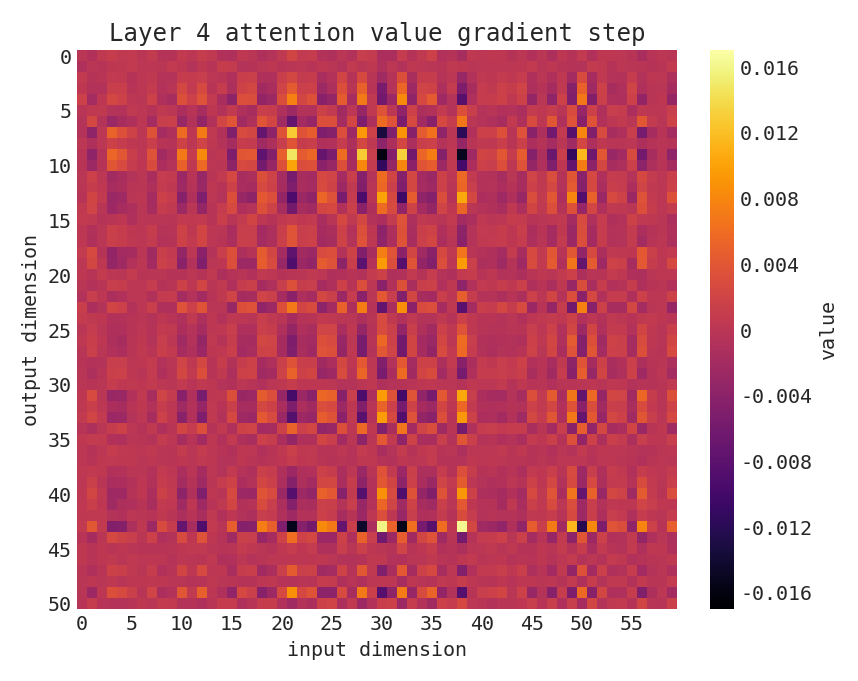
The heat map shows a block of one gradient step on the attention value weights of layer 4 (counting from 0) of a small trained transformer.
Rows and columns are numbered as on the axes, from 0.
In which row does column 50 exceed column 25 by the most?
9
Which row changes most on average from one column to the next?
43
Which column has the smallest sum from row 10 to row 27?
21
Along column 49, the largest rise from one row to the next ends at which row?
11
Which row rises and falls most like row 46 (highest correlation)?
20
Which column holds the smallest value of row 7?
30
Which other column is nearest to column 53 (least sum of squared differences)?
54
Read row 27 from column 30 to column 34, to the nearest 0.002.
0.004 0.002 -0.006 0.002 -0.002
